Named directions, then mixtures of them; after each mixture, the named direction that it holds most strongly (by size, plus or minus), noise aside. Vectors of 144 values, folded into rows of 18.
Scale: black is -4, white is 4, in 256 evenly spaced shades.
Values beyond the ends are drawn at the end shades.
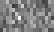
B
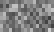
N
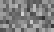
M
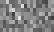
B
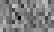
B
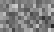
N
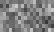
N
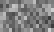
N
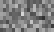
M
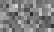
N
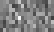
B
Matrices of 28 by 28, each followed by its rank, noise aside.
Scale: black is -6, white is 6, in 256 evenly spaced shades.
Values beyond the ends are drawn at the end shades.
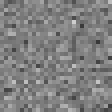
six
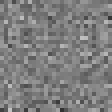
six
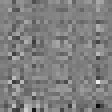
three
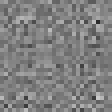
four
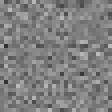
six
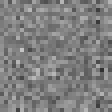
six
